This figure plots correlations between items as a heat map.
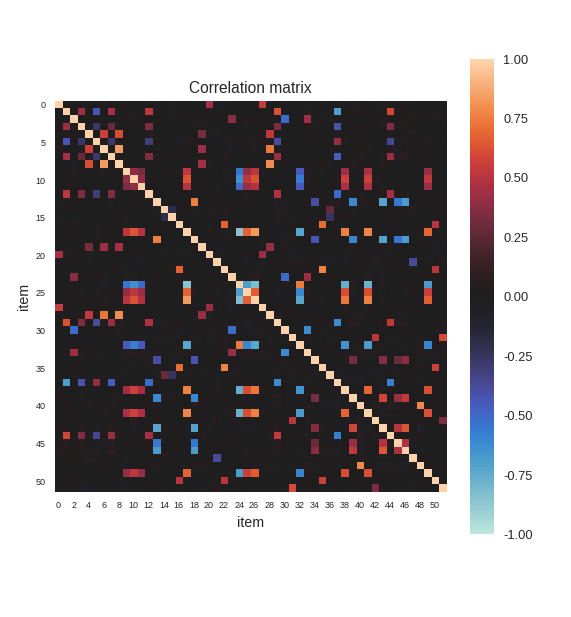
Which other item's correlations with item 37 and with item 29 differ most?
1
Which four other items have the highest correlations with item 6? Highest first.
8, 28, 4, 19
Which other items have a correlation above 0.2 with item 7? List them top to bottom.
1, 3, 12, 29, 44
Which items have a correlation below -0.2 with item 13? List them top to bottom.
34, 39, 43, 45, 46
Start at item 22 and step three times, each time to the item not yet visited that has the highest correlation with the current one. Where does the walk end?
50
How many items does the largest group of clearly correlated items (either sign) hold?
11
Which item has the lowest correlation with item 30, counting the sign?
33
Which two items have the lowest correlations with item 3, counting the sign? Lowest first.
37, 5
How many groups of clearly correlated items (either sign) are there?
11
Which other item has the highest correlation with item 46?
43
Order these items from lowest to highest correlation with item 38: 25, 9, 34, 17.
34, 9, 25, 17
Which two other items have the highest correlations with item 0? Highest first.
27, 20
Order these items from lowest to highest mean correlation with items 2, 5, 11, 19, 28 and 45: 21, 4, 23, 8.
21, 23, 4, 8
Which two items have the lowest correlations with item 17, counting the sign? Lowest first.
24, 32
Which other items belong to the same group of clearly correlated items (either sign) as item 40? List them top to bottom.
48
